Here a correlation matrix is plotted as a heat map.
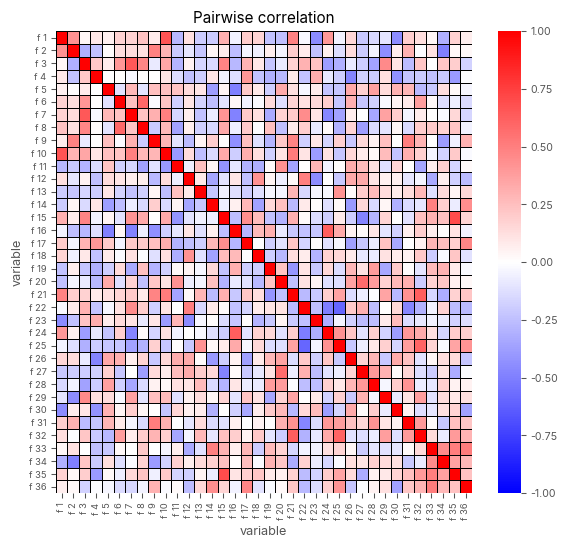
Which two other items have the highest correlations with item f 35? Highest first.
f 15, f 33
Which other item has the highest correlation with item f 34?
f 33
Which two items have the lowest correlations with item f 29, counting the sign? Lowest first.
f 2, f 19
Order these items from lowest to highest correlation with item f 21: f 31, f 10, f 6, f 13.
f 6, f 13, f 31, f 10
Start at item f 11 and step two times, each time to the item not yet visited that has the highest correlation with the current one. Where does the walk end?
f 27
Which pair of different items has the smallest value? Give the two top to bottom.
f 22, f 25
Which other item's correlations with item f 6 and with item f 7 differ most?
f 24
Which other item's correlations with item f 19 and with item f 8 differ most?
f 3
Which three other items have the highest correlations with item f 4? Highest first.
f 17, f 23, f 3
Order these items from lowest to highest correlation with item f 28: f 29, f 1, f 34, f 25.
f 1, f 29, f 25, f 34
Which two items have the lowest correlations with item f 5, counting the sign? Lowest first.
f 16, f 14
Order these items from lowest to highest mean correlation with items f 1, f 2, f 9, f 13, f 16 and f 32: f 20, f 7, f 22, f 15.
f 22, f 20, f 7, f 15
